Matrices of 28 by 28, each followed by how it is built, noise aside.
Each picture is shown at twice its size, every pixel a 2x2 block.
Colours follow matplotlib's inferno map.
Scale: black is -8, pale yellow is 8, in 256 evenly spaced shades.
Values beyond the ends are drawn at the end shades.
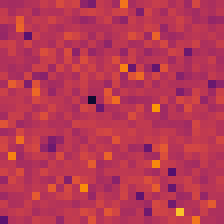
sparse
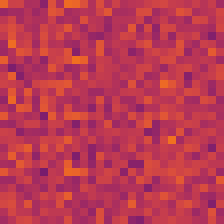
repeating rows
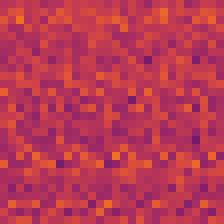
repeating columns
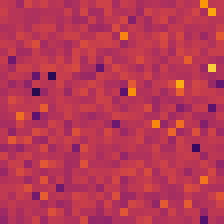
sparse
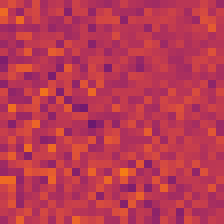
lower triangular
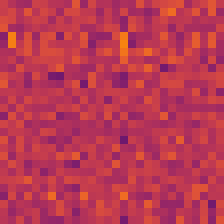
low rank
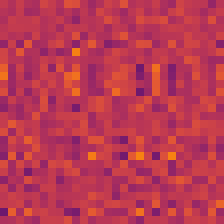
low rank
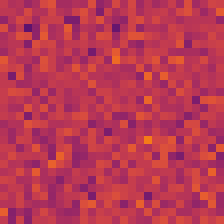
noise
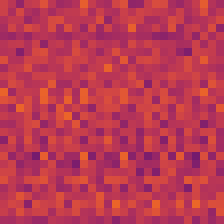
repeating columns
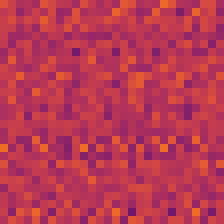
repeating columns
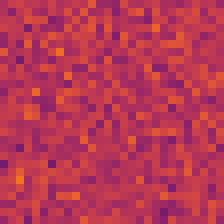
noise
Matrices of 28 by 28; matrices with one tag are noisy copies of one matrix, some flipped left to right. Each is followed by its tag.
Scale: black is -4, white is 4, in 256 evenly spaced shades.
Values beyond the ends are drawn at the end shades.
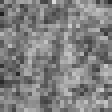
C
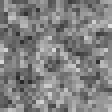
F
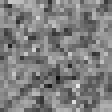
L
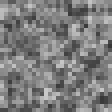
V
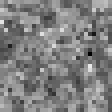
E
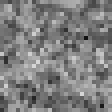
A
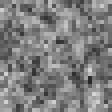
E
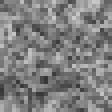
L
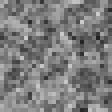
F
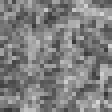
C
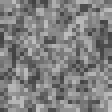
E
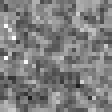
L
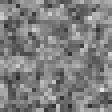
V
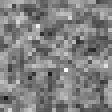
V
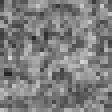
A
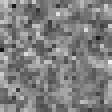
V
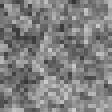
F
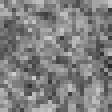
E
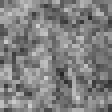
C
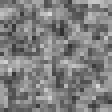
V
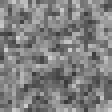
L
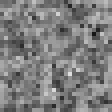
V
